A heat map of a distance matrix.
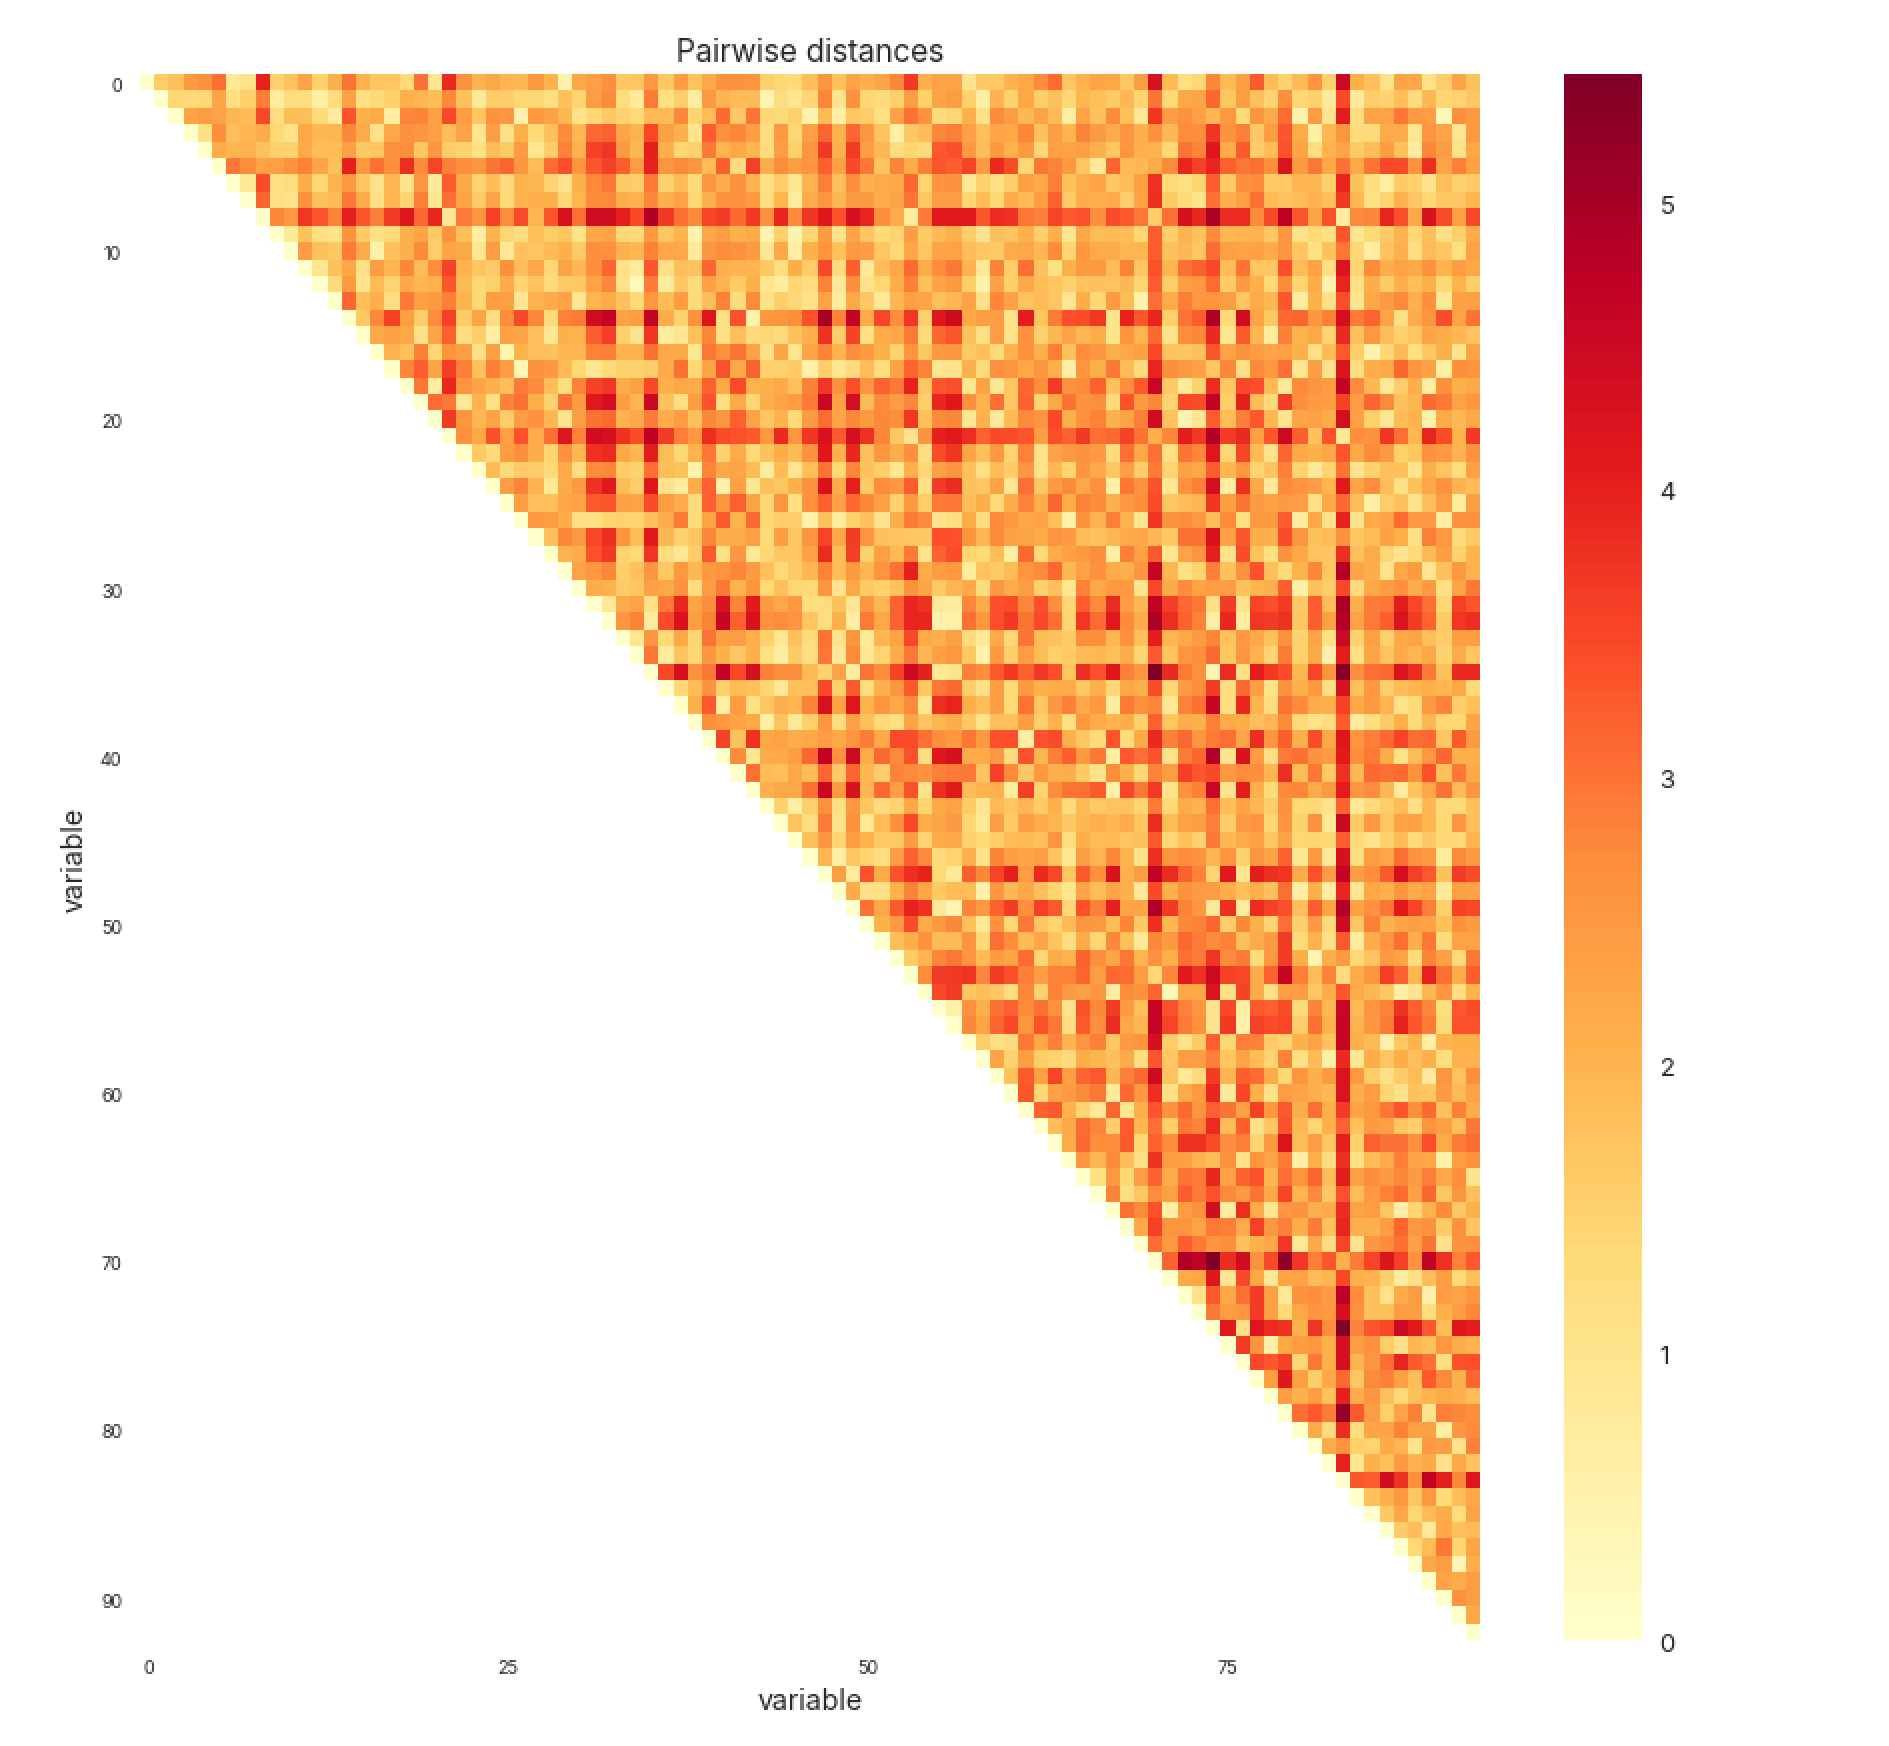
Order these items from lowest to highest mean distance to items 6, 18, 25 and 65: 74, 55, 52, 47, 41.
52, 41, 55, 47, 74
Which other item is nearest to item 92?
65
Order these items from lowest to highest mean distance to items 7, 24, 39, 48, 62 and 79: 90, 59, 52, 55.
90, 59, 52, 55
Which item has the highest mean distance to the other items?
83
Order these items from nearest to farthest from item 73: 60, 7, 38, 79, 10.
7, 79, 10, 38, 60
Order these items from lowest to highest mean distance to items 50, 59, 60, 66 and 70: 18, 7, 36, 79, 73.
36, 7, 18, 73, 79
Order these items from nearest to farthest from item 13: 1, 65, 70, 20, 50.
1, 50, 65, 20, 70
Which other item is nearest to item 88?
91
